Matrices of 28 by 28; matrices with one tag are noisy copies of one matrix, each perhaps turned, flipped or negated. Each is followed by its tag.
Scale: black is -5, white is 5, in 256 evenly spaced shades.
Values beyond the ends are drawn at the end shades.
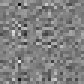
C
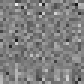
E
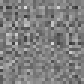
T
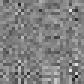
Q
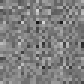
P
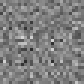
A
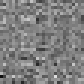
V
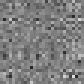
Q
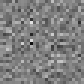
A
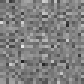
P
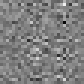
C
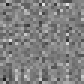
E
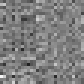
V
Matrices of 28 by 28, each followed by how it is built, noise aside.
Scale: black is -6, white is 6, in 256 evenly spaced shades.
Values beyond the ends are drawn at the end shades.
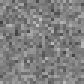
noise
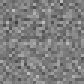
repeating columns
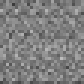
repeating columns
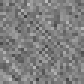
Toeplitz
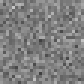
noise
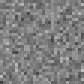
noise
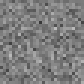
repeating columns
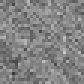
Toeplitz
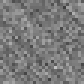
Toeplitz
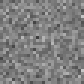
noise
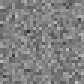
repeating rows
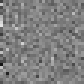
uneven columns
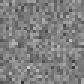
noise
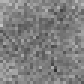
smooth
